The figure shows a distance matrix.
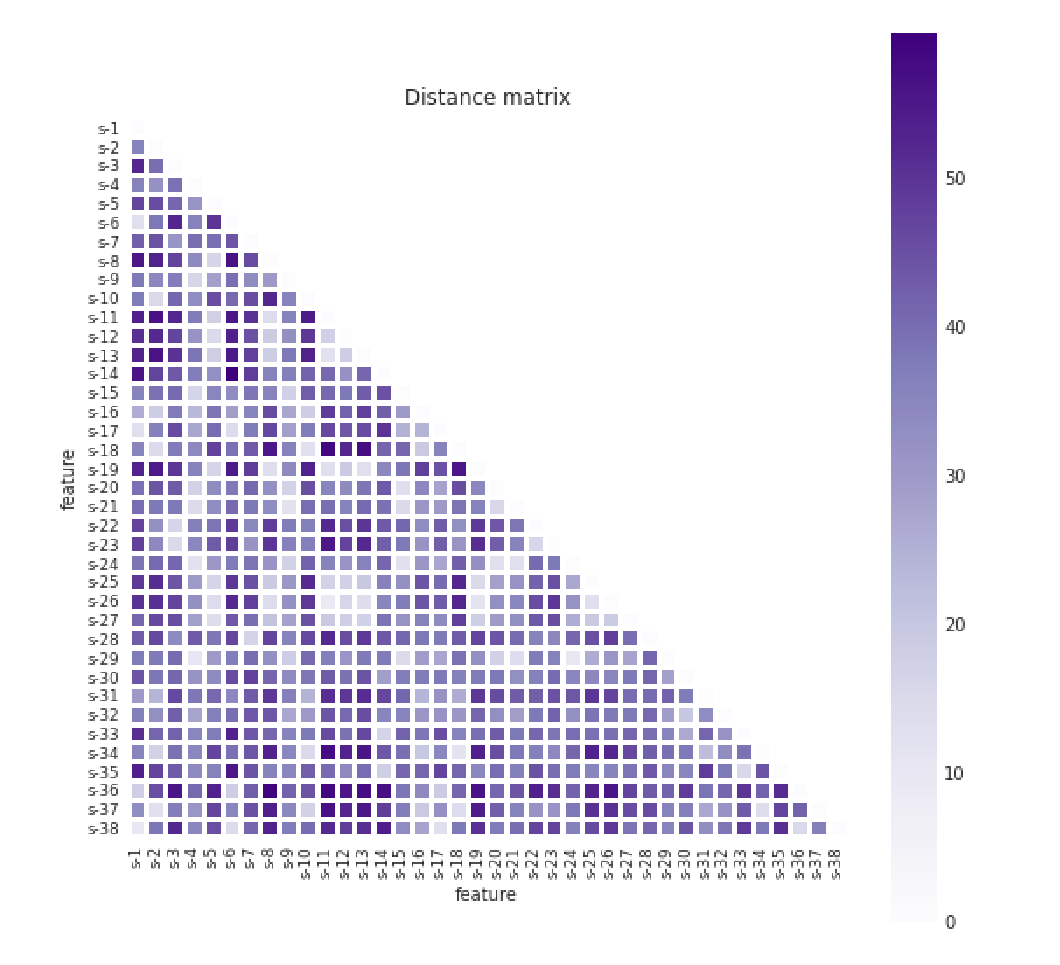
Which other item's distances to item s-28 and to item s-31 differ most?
s-7
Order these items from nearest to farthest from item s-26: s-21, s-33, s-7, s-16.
s-21, s-33, s-16, s-7
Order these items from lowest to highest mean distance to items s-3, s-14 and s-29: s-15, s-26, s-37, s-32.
s-15, s-32, s-26, s-37
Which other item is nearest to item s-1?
s-38
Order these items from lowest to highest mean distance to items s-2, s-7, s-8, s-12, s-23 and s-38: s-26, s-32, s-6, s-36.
s-26, s-32, s-6, s-36
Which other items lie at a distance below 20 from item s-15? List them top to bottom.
s-4, s-9, s-20, s-21, s-24, s-29
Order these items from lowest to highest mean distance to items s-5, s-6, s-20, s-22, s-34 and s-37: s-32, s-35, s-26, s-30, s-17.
s-17, s-32, s-30, s-26, s-35
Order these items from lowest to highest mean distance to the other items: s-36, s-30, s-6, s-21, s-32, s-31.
s-21, s-32, s-30, s-31, s-6, s-36
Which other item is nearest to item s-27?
s-5
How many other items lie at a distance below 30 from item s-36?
4
